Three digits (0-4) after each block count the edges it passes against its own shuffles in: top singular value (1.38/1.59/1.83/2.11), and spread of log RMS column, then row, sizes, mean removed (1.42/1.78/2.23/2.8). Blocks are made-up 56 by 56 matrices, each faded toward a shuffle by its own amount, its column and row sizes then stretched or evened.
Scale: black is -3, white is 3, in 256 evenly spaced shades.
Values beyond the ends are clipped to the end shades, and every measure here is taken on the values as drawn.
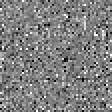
2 2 1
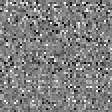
3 0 2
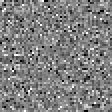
2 0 0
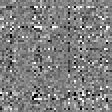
1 3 4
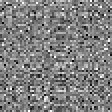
4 0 0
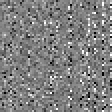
0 4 0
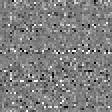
0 1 3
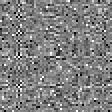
4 1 0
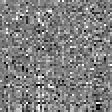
3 2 1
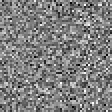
3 1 0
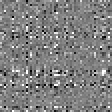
4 4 4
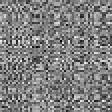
4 0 4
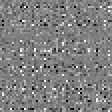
0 2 4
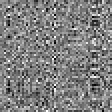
4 3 0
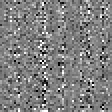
2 4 0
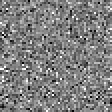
1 1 0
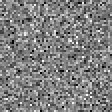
1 0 1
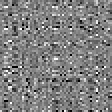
4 2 3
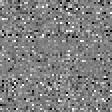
0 0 4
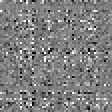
1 3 4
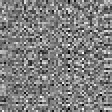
4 3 1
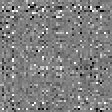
4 2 2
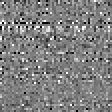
3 1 4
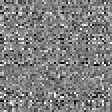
4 1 4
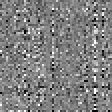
2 4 2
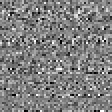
2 0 4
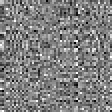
4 3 0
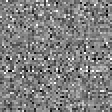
2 0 2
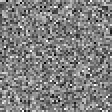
0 0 0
